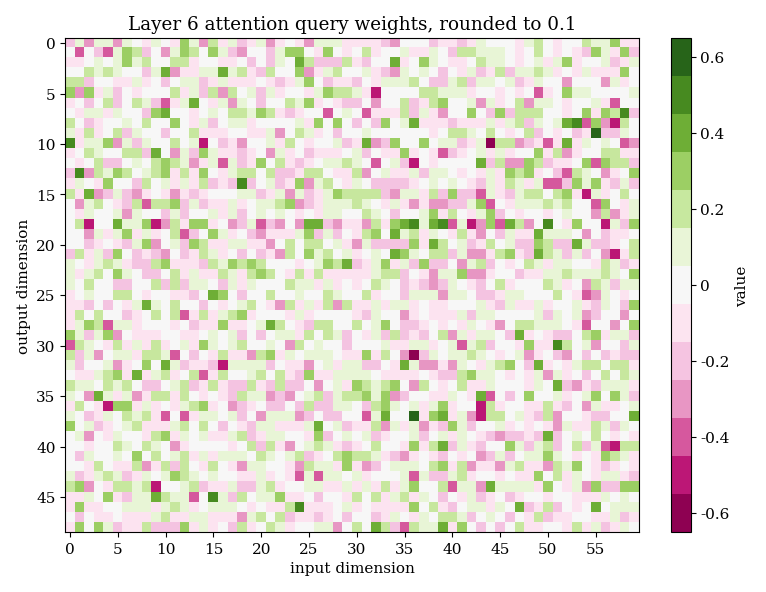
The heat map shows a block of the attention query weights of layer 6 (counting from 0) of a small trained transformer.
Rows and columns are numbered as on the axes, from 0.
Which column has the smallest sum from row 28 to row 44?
24
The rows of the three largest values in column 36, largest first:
37, 18, 8
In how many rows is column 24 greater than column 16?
21
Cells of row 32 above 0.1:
10
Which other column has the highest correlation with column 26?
53
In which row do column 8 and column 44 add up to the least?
16
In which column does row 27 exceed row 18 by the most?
9
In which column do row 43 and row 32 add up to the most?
49
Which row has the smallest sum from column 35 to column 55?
31
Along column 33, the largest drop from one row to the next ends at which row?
38
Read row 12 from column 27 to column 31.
0.1 0.1 0.2 0.1 0
